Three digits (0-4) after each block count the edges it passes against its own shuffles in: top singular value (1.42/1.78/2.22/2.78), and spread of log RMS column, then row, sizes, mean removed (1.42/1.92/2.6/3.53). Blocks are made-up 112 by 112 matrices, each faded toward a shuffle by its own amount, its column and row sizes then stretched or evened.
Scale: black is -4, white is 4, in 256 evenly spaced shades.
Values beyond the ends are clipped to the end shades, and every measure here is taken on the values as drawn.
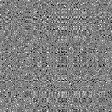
4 1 2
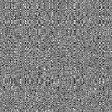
4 3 1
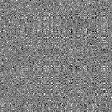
4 2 2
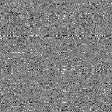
3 0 3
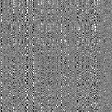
4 4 1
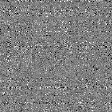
2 2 3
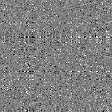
3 2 2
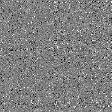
2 2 2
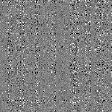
0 4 3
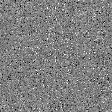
0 1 0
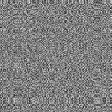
4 2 2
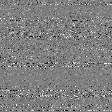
0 0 4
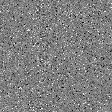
1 0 0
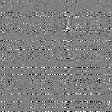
4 2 4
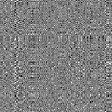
4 3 1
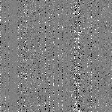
1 4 1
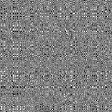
4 3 3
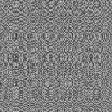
4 2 0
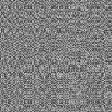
4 1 2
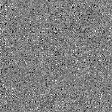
1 2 2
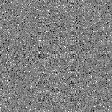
3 1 0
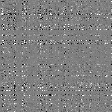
2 3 4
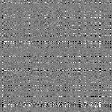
4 3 4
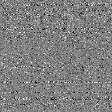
2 0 3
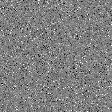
1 0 0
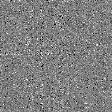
0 2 2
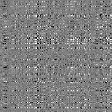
4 3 4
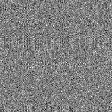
3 0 1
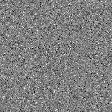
2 0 0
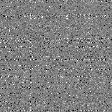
2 1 3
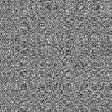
4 0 0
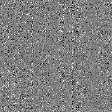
2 3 2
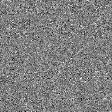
0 1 2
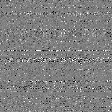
3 1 4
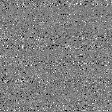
1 1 3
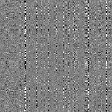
4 4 2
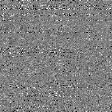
1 2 3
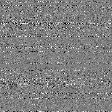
1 1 4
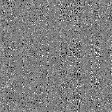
1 3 2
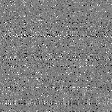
3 1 3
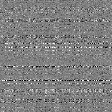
4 1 4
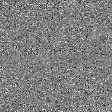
0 0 3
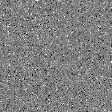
1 2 0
